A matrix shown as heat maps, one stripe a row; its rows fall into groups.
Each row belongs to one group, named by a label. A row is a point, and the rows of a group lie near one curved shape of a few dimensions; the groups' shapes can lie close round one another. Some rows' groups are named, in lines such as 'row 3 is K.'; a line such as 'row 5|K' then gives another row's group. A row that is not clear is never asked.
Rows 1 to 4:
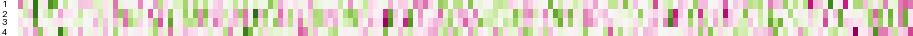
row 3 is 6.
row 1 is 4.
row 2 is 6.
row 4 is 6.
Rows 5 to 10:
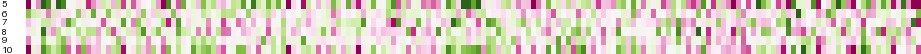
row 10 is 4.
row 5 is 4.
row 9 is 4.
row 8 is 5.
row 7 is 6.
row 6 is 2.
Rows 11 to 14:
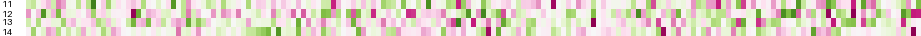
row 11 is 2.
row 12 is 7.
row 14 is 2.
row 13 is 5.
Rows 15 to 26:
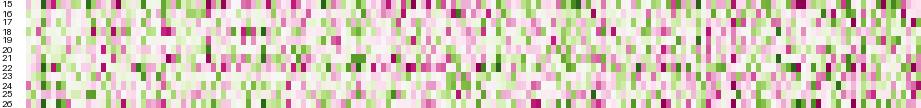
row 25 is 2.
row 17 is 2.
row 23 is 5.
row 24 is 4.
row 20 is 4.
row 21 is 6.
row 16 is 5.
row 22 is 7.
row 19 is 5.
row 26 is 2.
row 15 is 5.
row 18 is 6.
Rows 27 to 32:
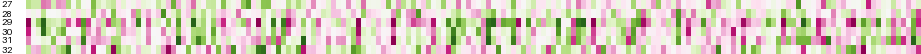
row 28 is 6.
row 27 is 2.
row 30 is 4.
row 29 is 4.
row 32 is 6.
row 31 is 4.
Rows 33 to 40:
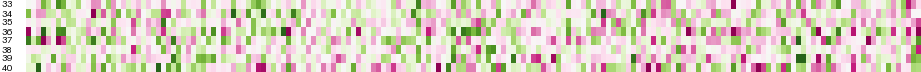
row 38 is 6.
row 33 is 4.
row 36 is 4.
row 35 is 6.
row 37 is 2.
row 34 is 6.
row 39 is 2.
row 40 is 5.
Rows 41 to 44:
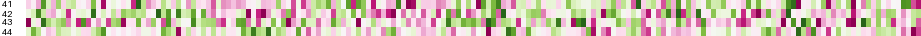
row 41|7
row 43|4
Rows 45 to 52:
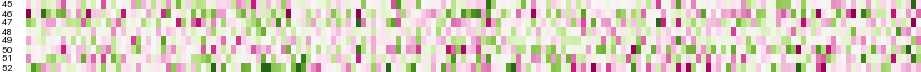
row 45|6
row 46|4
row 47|2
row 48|5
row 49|6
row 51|4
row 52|2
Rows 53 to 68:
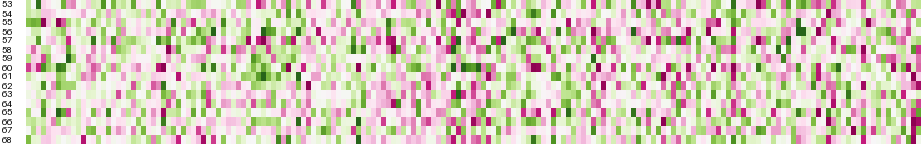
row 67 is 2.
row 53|5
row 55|2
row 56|2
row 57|5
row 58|6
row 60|4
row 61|2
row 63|5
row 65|2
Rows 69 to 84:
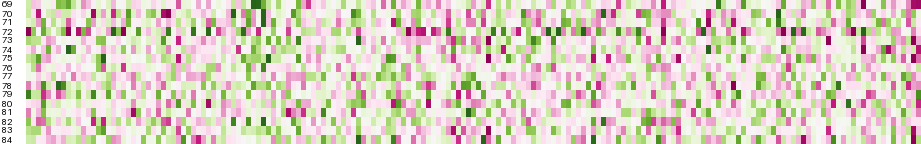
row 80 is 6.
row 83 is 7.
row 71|6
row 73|7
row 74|6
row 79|2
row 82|6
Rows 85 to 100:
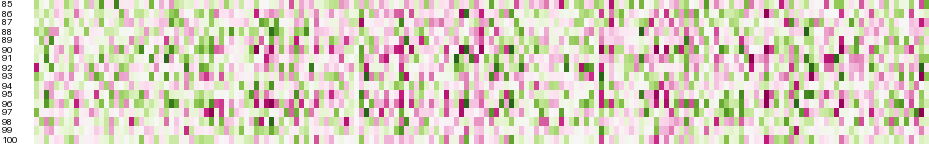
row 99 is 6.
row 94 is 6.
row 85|2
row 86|5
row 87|6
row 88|2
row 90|5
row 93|2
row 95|5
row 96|5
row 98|6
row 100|5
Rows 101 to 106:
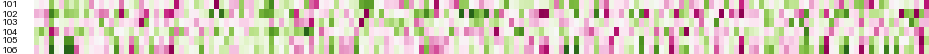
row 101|6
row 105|2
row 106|2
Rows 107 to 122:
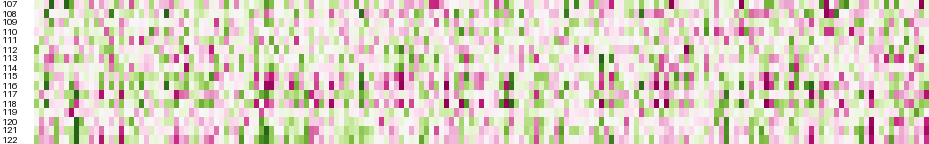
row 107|2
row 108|5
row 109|5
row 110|5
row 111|6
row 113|6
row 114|6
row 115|5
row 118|5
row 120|6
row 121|6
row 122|6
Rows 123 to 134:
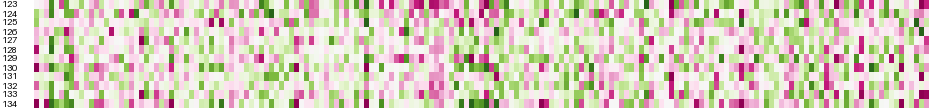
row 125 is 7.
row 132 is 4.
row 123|7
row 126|6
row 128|4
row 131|2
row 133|7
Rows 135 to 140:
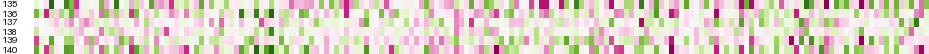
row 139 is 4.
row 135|2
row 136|6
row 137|7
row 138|5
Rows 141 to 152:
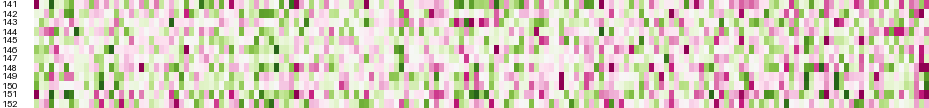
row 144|6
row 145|2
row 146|7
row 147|2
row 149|2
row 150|2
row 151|4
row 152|6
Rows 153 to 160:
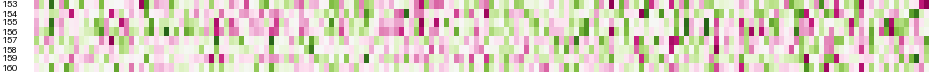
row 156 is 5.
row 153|7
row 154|7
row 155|5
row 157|4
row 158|4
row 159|7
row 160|2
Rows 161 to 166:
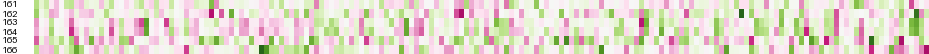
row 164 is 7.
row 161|5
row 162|7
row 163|7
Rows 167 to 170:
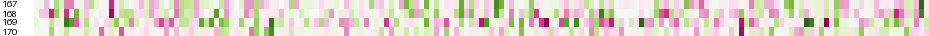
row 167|6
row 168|6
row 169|2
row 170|5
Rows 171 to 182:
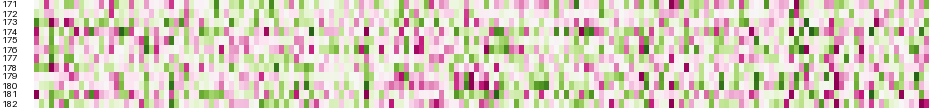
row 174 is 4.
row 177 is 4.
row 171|4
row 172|6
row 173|2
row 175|7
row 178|2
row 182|7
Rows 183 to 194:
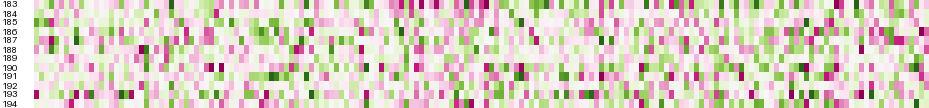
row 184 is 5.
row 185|2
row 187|6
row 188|7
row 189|7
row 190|7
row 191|2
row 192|6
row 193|4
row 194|7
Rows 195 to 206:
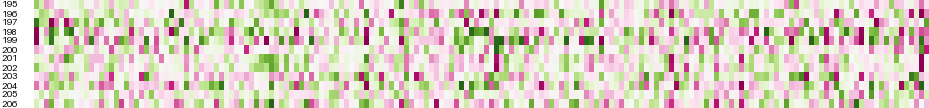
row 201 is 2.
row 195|6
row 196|7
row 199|4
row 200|6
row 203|7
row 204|4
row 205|2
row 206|6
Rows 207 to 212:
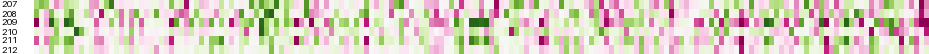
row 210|6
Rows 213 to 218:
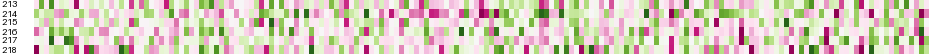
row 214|7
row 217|2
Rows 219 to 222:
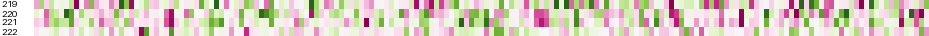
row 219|4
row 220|4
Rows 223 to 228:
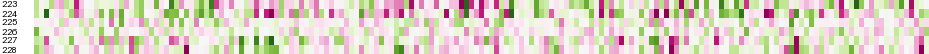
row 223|5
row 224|5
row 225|6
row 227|6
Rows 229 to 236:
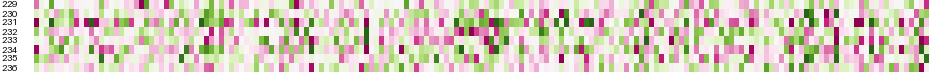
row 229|7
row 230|2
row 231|4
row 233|7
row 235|2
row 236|7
